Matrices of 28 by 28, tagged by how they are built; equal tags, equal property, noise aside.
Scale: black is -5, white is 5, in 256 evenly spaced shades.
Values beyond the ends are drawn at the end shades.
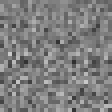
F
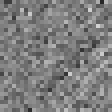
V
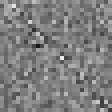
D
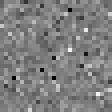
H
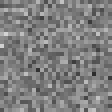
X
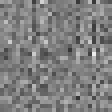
F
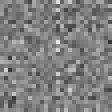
F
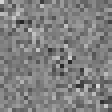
D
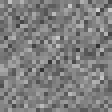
V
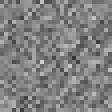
V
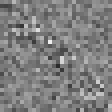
D
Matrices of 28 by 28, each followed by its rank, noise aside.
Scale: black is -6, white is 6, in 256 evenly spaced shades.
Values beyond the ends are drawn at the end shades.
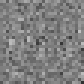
seven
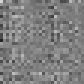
four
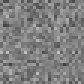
four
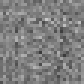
five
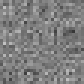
four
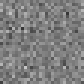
five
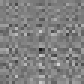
three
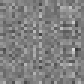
three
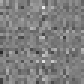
four
